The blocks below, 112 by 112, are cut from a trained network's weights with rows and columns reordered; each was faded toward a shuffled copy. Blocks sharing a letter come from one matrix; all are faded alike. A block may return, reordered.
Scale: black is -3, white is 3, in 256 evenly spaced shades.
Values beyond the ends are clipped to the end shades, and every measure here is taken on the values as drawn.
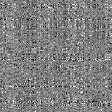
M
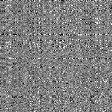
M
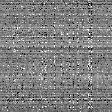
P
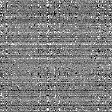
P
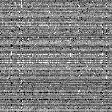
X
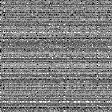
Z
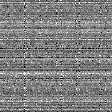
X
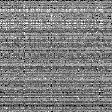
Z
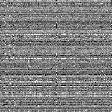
Z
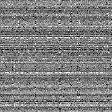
X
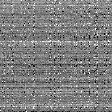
P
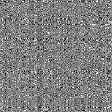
M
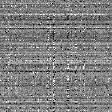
P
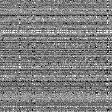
X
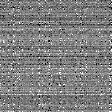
P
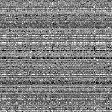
Z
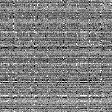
X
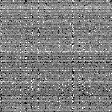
P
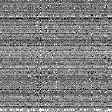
X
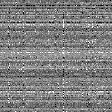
X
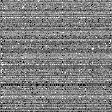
X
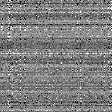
P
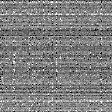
P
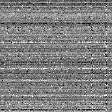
X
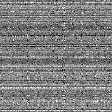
X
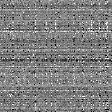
P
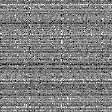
P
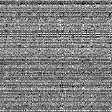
Z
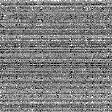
X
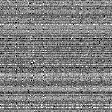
Z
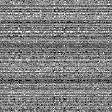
Z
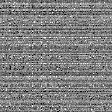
X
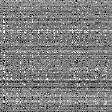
P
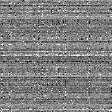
P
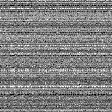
Z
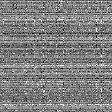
X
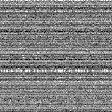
Z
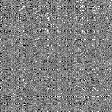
M
